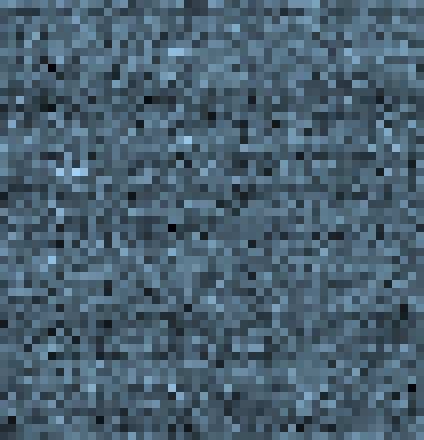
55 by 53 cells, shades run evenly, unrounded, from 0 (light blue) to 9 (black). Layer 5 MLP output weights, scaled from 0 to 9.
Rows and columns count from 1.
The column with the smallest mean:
11
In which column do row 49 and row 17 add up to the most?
52
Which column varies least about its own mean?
33
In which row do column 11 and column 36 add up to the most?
30
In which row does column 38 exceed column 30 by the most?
54
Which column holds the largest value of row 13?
19
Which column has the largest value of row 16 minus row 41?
35
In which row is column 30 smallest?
4
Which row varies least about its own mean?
12
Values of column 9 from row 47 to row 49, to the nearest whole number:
3 3 6
